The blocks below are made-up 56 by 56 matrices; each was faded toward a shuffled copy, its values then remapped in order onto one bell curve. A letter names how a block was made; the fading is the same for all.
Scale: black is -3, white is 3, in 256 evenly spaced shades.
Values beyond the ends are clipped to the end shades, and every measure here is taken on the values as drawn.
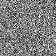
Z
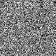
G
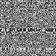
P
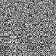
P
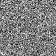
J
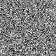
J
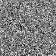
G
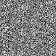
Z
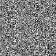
Z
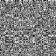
P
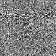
J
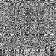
P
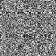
P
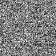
J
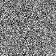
G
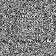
J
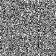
Z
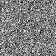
J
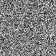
G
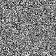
G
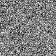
J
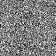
G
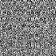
P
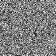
J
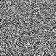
J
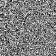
G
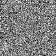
G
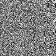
Z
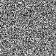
G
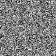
G
